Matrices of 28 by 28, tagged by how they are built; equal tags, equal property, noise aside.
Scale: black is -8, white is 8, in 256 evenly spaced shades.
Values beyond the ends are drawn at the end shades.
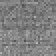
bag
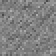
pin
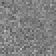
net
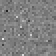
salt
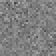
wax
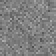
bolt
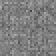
bag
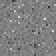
salt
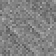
bolt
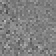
net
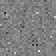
salt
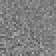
net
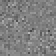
wax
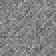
pin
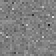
salt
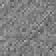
pin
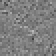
wax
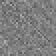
bolt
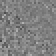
net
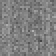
bag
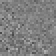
net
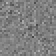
wax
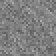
bolt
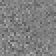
net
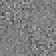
wax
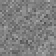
pin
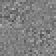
wax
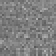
bag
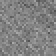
bolt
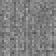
bag
